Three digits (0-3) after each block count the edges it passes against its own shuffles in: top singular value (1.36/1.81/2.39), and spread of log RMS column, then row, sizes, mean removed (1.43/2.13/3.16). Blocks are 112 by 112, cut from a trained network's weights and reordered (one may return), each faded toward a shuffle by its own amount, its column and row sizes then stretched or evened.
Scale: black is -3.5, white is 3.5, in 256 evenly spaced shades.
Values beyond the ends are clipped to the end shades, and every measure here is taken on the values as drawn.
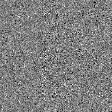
0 2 1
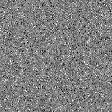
2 0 0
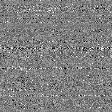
0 1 3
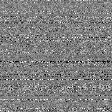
1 0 3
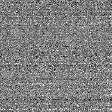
1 1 2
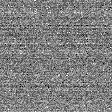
2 1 1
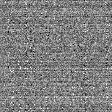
2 2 0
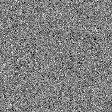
0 1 0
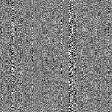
3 3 0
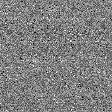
0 1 1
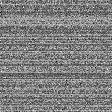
3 0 0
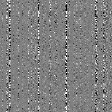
3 3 0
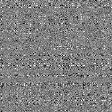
1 2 3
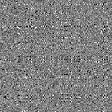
3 1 2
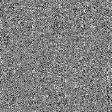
0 2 1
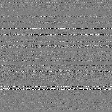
2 0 3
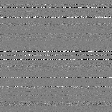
3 0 3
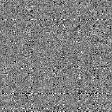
2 2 2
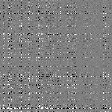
2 3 3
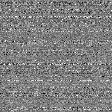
1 0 3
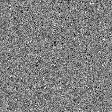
0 1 0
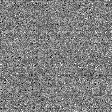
0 1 1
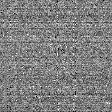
2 2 0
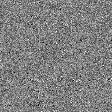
0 1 1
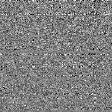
0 1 3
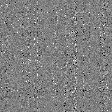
0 2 1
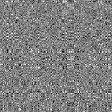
3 1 2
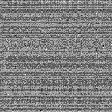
3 1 0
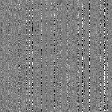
3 3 1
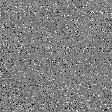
1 0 2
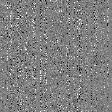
0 3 0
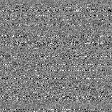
1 0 3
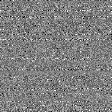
0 1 3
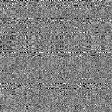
2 1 3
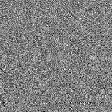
2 0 1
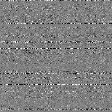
2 1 3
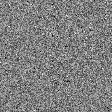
0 1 0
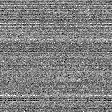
3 0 2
